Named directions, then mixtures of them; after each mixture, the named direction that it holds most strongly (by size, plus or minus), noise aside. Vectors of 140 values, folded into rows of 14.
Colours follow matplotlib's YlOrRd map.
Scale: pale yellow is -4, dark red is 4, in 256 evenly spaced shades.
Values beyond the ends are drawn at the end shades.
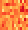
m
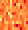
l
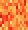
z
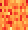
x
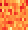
x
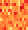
x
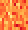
l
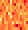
l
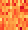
m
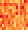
z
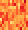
z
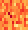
l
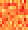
m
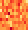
x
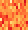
z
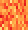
z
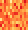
l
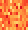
x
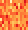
z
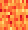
x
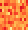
x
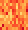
z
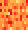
x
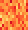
z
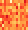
z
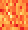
l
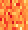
l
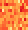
m
